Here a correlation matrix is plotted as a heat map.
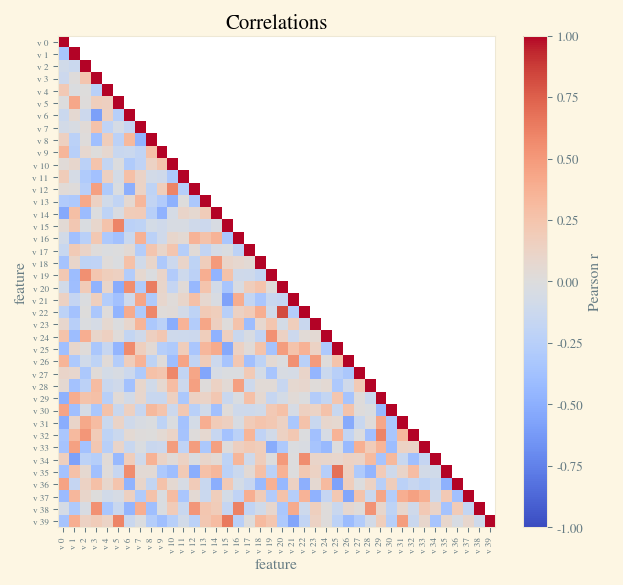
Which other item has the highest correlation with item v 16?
v 38
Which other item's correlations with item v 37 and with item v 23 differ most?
v 26
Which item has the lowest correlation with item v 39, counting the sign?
v 21
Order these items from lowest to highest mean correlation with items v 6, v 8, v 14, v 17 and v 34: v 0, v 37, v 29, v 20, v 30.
v 0, v 29, v 30, v 37, v 20
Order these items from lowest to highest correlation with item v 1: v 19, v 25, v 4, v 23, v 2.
v 19, v 23, v 2, v 4, v 25
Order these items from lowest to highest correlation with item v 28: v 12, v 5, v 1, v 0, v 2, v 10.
v 1, v 2, v 5, v 0, v 10, v 12
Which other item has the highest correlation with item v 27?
v 10
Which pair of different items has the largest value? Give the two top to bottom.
v 20, v 22
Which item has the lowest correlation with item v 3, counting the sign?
v 6
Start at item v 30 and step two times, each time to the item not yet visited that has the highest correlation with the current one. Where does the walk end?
v 36
